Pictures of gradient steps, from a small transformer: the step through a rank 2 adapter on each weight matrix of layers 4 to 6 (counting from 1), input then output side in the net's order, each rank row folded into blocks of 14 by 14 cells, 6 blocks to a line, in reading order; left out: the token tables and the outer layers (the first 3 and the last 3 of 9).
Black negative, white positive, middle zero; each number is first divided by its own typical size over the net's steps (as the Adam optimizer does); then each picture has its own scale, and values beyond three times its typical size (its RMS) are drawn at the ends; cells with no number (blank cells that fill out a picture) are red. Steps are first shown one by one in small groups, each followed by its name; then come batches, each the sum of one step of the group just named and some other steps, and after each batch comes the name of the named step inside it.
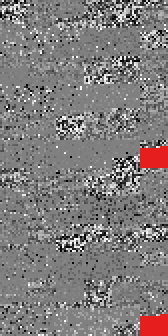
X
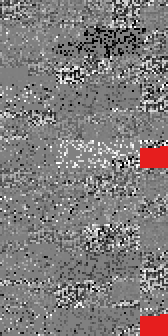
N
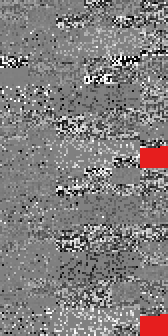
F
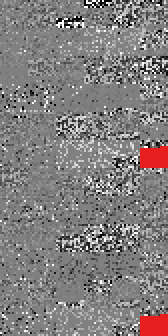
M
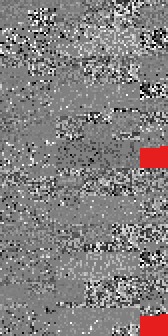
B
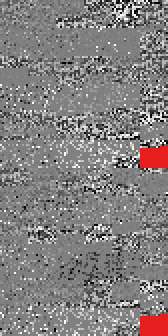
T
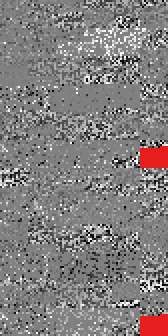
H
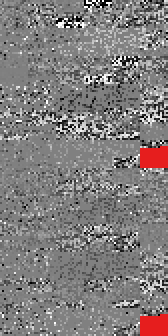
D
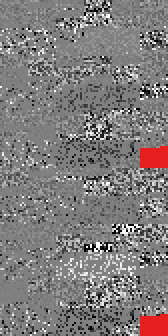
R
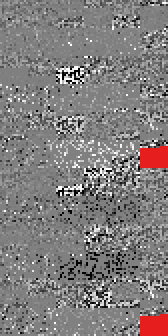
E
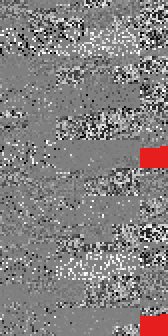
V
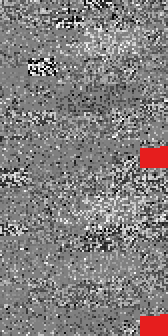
X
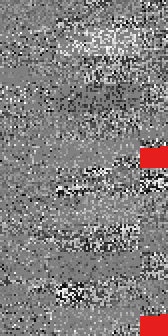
F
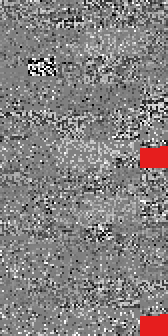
T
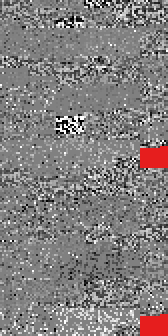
T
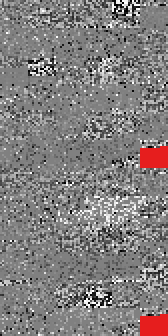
N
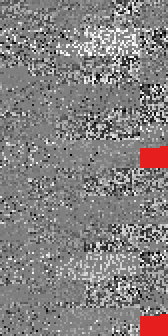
B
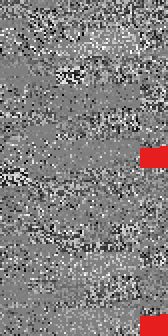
V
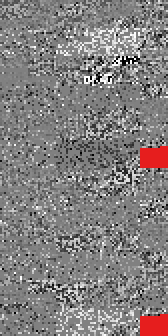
H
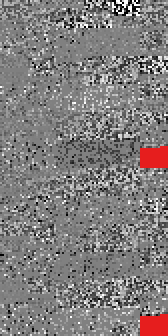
R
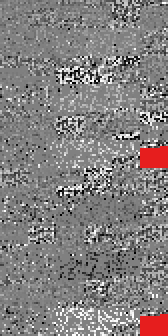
E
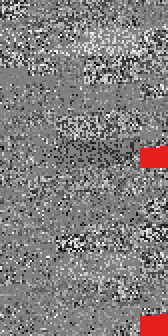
X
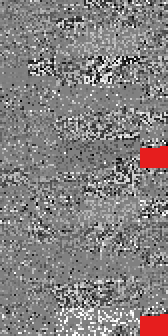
T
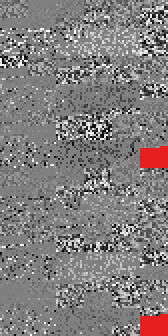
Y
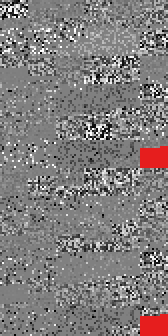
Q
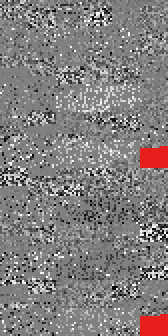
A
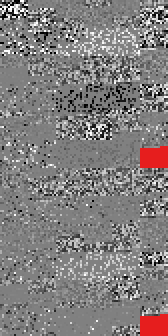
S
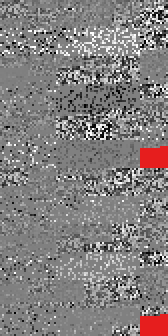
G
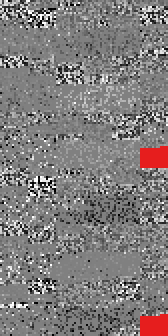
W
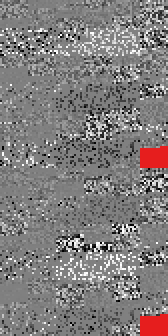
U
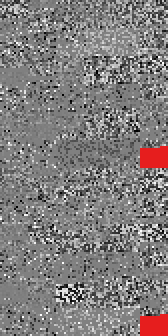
S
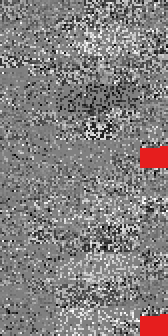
G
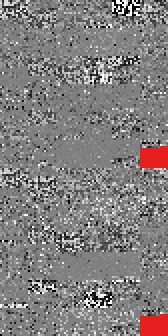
W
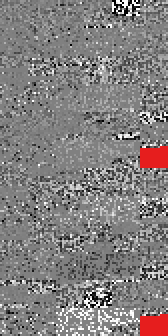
A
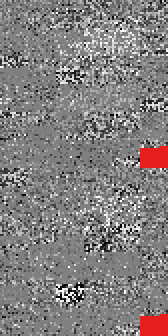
A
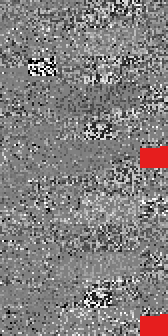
Q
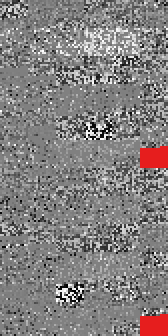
Q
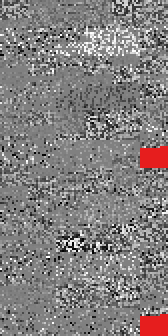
U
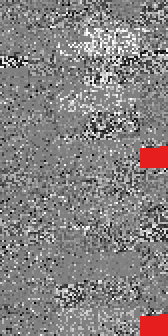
A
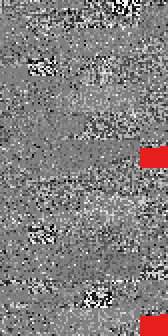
A
